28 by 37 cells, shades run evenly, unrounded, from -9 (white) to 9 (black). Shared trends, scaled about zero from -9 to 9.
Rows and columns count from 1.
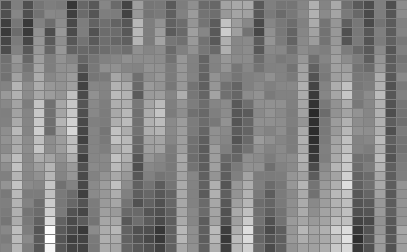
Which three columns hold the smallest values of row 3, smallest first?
21, 13, 29
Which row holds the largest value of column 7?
1
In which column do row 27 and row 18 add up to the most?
8
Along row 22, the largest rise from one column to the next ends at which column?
33
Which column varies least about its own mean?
36
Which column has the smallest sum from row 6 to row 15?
4
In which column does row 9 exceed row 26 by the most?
5
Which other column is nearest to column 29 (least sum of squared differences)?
22
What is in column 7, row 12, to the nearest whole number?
-5
